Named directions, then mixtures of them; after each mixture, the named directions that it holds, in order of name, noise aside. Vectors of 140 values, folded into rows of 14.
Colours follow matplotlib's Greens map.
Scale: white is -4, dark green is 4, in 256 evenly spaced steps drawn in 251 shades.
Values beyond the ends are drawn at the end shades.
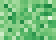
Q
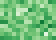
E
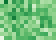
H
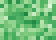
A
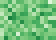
A, Q.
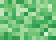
A, E.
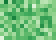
H.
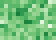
A, E.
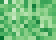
H.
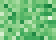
Q.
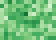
A.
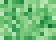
E, H.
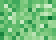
Q.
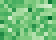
E, Q.
